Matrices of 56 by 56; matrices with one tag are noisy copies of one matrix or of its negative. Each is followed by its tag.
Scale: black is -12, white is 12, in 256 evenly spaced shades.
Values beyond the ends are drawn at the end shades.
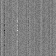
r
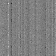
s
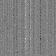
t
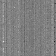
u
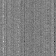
u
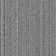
r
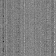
u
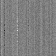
r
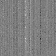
t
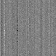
r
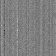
r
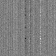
t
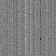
t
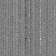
t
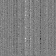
t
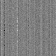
r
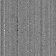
r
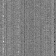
u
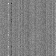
s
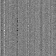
r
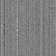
r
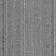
u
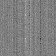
t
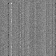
s
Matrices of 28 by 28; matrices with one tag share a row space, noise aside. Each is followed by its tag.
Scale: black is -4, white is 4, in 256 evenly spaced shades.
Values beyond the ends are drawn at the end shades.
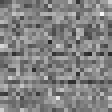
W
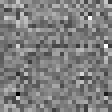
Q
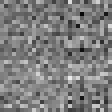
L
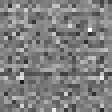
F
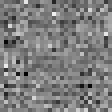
Q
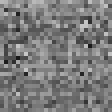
Q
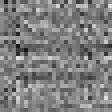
Q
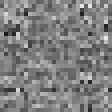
Q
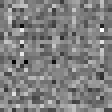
F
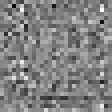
F
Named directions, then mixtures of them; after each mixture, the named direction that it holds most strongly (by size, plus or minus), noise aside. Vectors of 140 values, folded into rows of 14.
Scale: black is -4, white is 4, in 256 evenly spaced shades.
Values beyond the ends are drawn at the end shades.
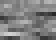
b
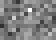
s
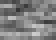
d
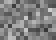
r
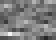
b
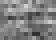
d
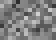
r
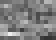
b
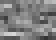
b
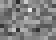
s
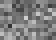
r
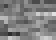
b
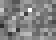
s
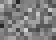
r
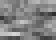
b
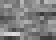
b
